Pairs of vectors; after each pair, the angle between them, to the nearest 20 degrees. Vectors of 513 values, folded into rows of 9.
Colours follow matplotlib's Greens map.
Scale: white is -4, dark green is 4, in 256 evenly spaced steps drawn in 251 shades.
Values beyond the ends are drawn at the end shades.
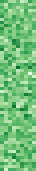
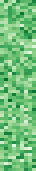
100 degrees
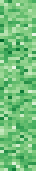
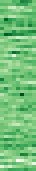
100 degrees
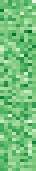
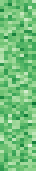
40 degrees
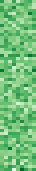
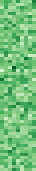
140 degrees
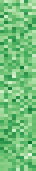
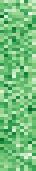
20 degrees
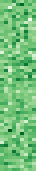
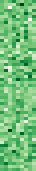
20 degrees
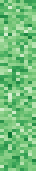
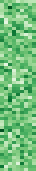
140 degrees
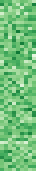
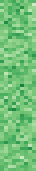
120 degrees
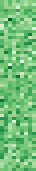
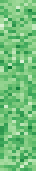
40 degrees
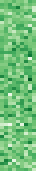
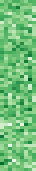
20 degrees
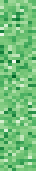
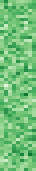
80 degrees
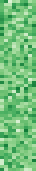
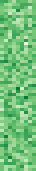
60 degrees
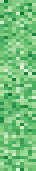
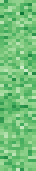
20 degrees
